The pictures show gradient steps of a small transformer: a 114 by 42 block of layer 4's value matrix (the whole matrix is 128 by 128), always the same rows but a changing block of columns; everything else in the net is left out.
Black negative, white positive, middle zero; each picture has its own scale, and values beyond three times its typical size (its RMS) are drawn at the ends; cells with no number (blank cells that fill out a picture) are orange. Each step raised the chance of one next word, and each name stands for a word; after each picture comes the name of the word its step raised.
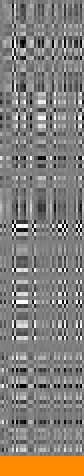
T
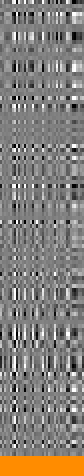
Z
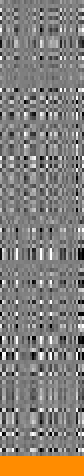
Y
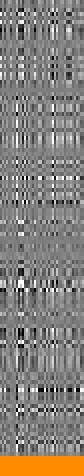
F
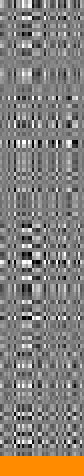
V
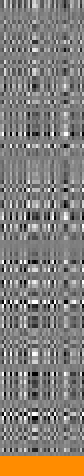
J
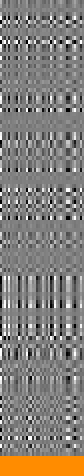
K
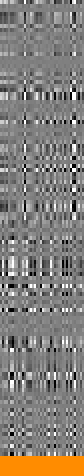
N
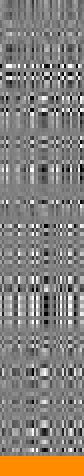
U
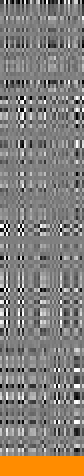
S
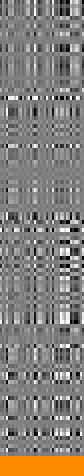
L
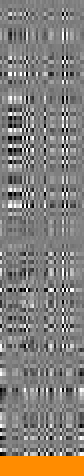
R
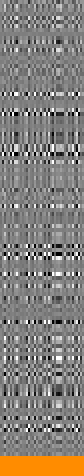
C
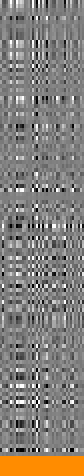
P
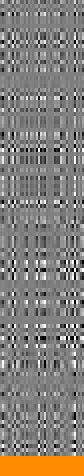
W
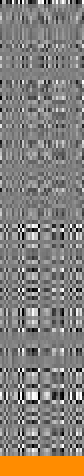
S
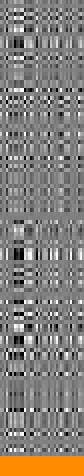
Y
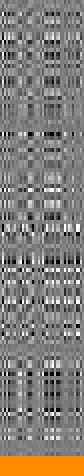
J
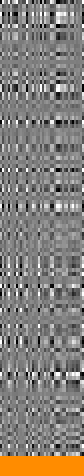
N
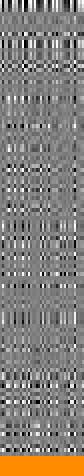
P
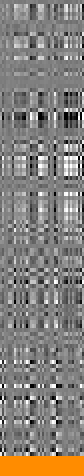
T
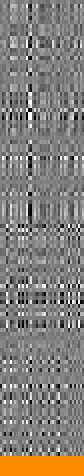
T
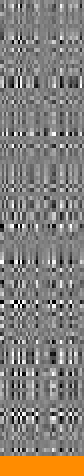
J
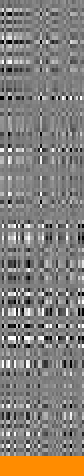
W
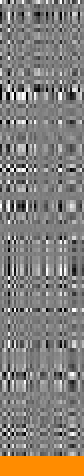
N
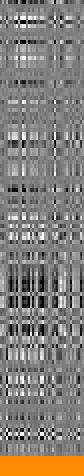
K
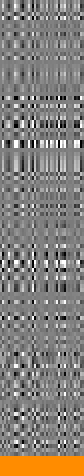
V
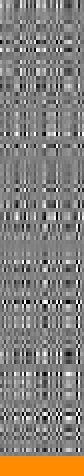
J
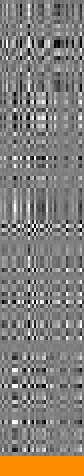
T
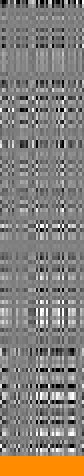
S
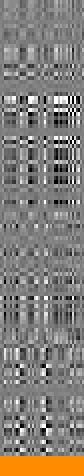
U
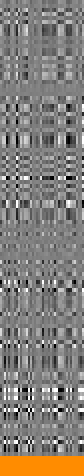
F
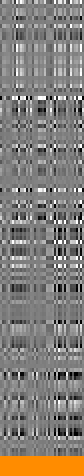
L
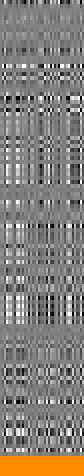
U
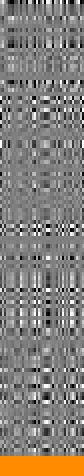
S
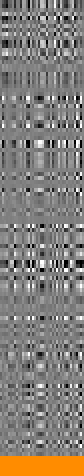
V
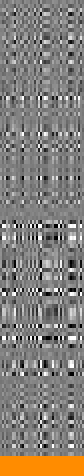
W
